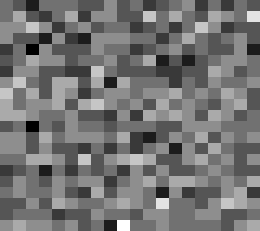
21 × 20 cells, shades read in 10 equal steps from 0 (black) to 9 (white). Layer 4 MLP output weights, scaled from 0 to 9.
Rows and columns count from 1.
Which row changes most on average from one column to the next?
2
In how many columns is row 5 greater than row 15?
4
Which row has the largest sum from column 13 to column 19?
19
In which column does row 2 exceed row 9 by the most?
20
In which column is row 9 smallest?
7
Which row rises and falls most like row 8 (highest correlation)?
21
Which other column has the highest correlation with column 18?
5
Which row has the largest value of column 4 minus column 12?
13
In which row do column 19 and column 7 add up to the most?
10
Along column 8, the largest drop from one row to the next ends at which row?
11
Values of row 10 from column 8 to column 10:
7 5 4
